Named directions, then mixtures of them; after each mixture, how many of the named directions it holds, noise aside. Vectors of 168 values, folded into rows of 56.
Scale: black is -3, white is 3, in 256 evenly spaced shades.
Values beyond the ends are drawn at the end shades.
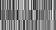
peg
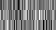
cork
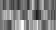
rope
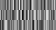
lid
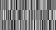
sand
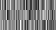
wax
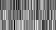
four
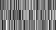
four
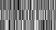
three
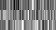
four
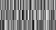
one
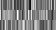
four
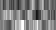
one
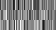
four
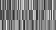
two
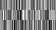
four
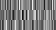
two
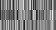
one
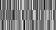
two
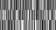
three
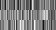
four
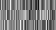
one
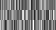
three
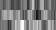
one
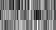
four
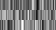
three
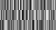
one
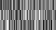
one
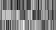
two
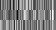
two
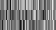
four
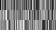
four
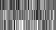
four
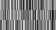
four
